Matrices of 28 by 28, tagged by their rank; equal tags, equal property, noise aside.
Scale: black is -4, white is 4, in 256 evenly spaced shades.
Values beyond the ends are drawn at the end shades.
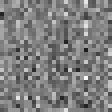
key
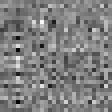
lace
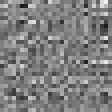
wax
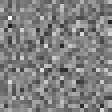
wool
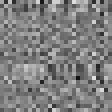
wax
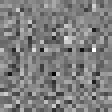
wax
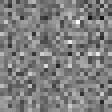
wool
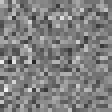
key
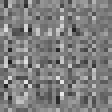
lace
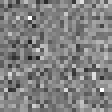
key
